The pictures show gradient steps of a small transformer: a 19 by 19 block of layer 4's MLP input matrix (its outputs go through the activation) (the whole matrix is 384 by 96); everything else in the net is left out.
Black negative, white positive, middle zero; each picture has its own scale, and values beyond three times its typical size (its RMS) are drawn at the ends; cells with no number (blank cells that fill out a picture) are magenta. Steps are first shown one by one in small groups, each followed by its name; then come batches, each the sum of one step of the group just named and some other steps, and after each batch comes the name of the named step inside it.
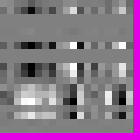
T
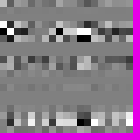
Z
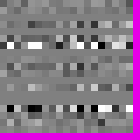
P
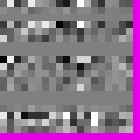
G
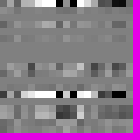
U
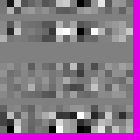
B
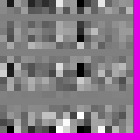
B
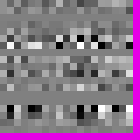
P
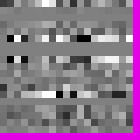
U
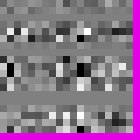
G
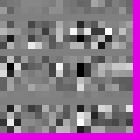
P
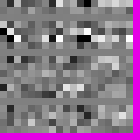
Z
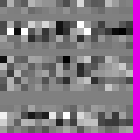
G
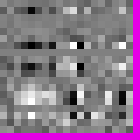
T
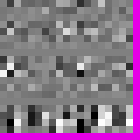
B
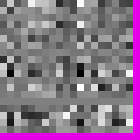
G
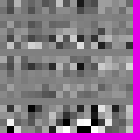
P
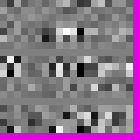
B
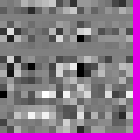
U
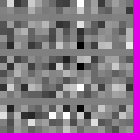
G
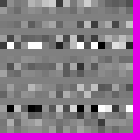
P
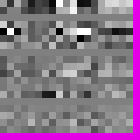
Z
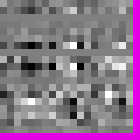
T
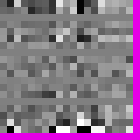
B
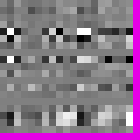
Z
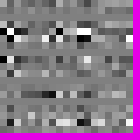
Z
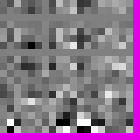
T
